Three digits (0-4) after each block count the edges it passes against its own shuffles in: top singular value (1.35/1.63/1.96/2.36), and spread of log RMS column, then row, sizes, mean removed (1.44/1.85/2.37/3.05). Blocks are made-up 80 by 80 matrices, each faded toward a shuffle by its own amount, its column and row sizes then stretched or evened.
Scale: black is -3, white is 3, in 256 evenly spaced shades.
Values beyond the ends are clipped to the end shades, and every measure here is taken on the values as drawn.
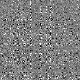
2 3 3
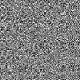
3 1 1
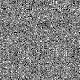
2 0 1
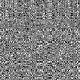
4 1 2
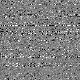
1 0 4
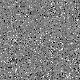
0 1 1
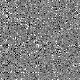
2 2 2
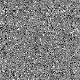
1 2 2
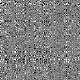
3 4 3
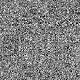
2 0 2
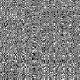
4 3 1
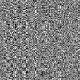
4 3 0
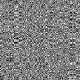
4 1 2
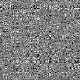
3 2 2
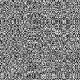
4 2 0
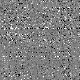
1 2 3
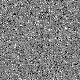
0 0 0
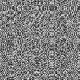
4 0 1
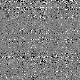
0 2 4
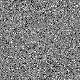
1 0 1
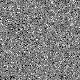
0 0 1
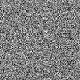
3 0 0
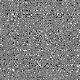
0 1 3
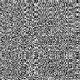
4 3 0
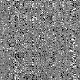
3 3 0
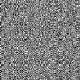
4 2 1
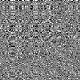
4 1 3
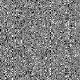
3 3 0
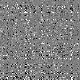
2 3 4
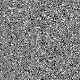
0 1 0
